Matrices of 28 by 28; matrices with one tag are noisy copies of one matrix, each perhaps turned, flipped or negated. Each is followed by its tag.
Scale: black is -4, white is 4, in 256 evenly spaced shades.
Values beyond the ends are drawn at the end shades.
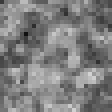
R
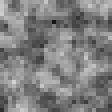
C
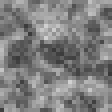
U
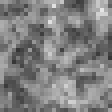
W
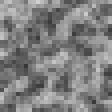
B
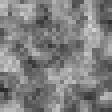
C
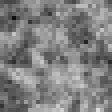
R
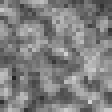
B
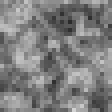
W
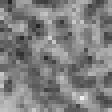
B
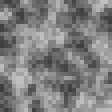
C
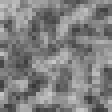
B
